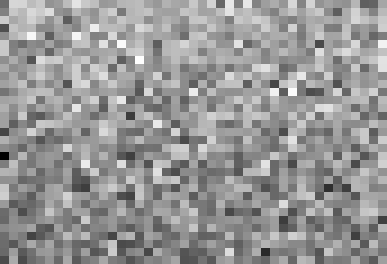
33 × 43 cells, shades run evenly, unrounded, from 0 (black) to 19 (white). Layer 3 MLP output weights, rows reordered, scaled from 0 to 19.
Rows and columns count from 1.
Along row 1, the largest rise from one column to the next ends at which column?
26
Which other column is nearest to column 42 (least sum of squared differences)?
6
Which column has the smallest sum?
15
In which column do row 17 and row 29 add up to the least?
32
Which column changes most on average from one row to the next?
14
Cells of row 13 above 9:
37
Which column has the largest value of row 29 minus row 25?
22
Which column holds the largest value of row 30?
33
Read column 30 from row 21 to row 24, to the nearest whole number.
17 15 8 6
